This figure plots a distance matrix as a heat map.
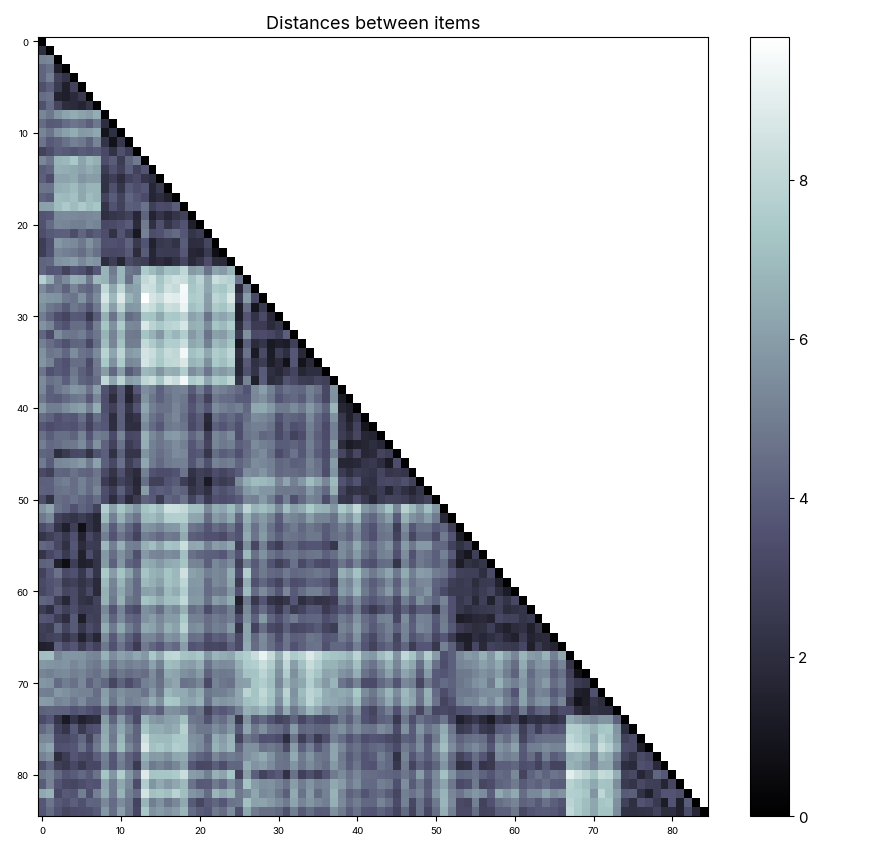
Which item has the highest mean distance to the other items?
67
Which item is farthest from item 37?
18
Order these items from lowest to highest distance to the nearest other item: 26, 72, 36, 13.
72, 36, 13, 26
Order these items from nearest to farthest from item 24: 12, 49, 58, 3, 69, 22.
22, 12, 49, 69, 3, 58
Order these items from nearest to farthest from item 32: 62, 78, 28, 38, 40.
62, 28, 38, 40, 78
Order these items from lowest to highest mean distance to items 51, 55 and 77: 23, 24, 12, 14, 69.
12, 69, 23, 24, 14
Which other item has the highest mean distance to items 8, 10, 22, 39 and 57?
28
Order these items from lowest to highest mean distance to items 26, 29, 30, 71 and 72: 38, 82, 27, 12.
27, 38, 12, 82
